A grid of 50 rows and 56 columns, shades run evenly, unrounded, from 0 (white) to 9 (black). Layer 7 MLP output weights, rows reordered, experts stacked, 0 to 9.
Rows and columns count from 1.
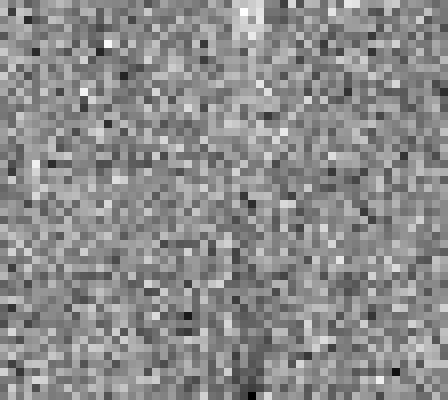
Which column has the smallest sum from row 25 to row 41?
50
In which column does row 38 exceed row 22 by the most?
30
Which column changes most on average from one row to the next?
47
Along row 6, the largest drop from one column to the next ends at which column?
14
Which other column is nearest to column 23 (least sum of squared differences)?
25
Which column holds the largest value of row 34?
2
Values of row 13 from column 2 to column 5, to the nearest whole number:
3 4 2 5
